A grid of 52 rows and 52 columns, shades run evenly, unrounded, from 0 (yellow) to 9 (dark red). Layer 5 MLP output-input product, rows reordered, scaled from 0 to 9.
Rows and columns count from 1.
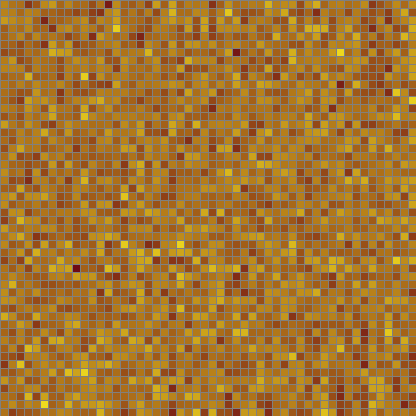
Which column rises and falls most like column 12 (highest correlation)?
48
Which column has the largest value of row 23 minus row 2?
22
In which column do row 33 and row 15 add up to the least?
50
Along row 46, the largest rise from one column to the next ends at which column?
4
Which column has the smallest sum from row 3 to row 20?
52
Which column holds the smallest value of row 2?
29
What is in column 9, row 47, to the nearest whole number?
1
